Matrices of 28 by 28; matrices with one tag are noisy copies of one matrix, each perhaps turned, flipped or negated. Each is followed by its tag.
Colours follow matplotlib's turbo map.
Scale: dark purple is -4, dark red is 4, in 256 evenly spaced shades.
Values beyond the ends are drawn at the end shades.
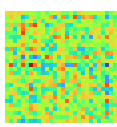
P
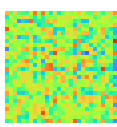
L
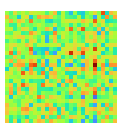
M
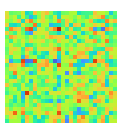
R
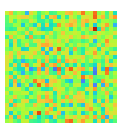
M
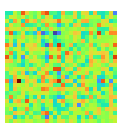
M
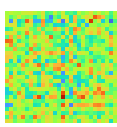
P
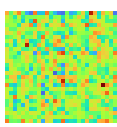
L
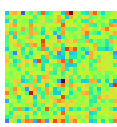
L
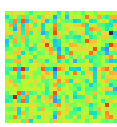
R
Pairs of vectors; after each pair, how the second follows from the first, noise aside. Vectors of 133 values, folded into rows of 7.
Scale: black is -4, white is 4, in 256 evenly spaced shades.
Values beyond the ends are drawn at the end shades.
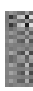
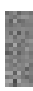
wrapped around, shrunk.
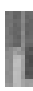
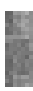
wrapped around, shrunk.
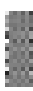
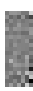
wrapped around, negated, partly zeroed.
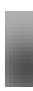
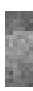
wrapped around, shrunk.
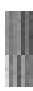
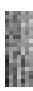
negated.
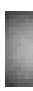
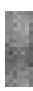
wrapped around, shrunk.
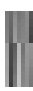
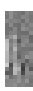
wrapped around, negated, partly zeroed.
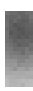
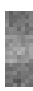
wrapped around, shrunk.
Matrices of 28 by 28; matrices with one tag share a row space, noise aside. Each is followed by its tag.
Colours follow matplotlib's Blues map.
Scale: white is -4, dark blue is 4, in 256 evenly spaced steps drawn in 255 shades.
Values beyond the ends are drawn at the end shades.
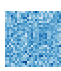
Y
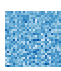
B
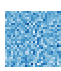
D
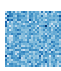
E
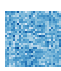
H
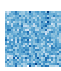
B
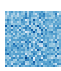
D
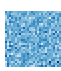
E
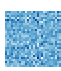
D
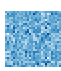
B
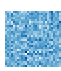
Y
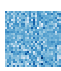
D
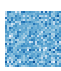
E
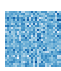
D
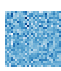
Y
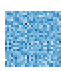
Y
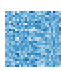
H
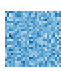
E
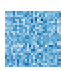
D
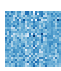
D
